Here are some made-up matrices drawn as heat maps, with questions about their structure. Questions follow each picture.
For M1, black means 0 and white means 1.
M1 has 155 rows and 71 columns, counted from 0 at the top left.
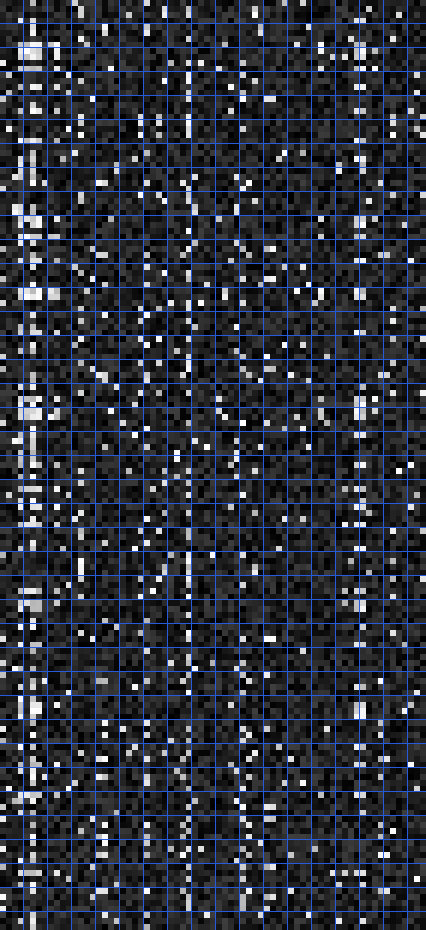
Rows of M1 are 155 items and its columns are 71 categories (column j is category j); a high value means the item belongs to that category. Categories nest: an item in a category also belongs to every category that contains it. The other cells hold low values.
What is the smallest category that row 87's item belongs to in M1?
57
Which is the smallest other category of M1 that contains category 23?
65
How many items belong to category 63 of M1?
12
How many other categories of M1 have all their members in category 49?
1
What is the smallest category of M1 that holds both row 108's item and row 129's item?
24
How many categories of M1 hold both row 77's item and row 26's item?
4
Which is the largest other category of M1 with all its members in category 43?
51
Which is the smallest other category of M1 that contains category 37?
8
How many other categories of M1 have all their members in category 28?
3
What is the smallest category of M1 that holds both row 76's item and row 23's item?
3
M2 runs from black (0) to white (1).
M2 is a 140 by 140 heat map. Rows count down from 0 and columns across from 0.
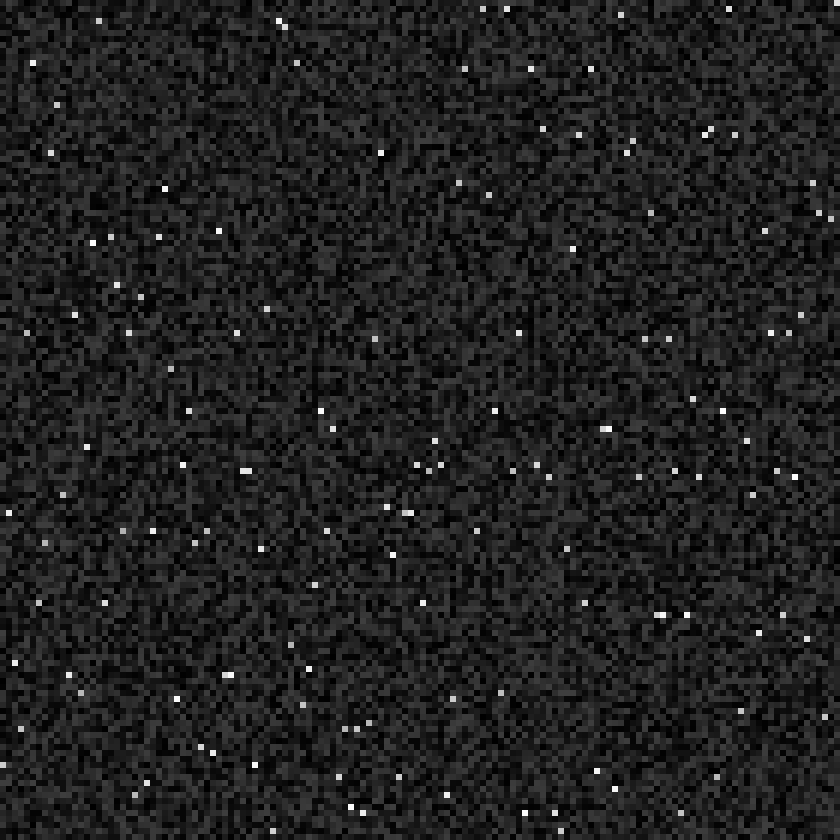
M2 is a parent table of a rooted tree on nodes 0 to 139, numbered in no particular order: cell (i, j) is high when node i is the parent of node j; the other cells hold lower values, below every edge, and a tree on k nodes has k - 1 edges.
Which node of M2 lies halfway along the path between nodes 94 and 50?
132
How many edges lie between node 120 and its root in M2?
3
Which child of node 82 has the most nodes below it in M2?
10
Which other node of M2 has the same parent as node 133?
12
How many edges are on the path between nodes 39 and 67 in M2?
5
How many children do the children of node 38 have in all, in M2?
3
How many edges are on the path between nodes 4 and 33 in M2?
9
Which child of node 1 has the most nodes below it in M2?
121
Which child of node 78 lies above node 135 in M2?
112
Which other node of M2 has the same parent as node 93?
45
